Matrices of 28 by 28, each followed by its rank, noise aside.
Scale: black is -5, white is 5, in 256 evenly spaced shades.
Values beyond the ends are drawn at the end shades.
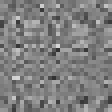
four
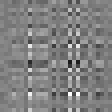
one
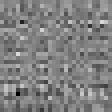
four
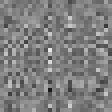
four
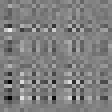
one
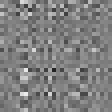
three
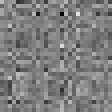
three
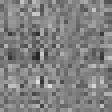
three
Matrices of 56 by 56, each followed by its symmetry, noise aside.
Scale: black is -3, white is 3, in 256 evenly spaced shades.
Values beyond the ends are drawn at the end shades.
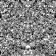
mirrored left to right.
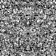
mirrored left to right.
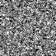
same after a half turn.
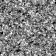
same after a half turn.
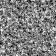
antisymmetric.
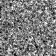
no symmetry.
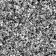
no symmetry.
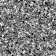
same after a half turn.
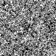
symmetric.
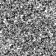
same after a half turn.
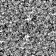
same after a half turn.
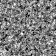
symmetric across the other diagonal.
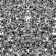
mirrored left to right.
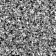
antisymmetric.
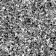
no symmetry.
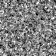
symmetric across the other diagonal.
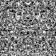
mirrored left to right.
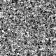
antisymmetric.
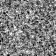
no symmetry.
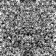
mirrored left to right.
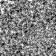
symmetric.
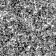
antisymmetric.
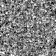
antisymmetric.
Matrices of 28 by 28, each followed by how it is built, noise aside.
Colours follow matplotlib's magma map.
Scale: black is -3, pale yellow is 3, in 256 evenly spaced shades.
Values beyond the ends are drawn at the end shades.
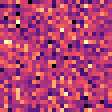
uneven columns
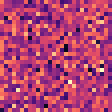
repeating rows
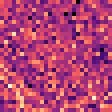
Toeplitz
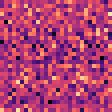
repeating columns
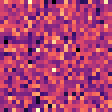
low rank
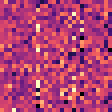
uneven columns
